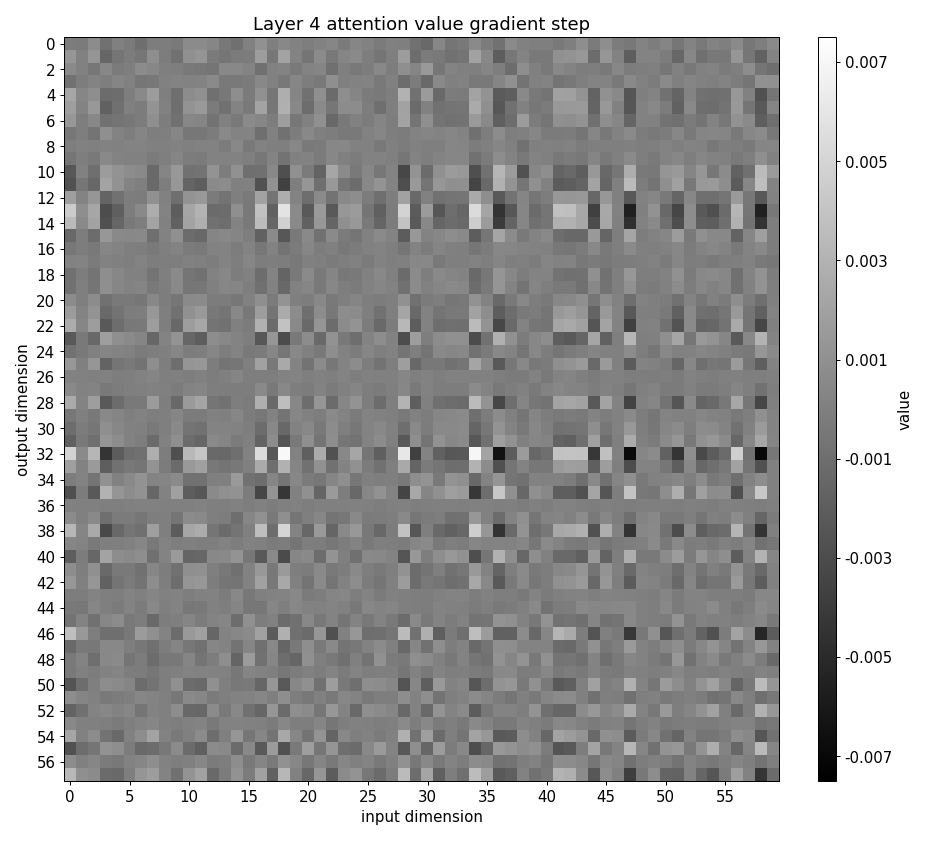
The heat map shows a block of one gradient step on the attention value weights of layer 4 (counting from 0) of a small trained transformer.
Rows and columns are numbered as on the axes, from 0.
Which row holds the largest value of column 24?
32
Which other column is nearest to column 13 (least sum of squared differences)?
57
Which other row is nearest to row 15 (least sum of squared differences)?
31
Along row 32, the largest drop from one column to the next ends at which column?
29
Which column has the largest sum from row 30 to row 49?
34
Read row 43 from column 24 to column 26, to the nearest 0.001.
0 0 0
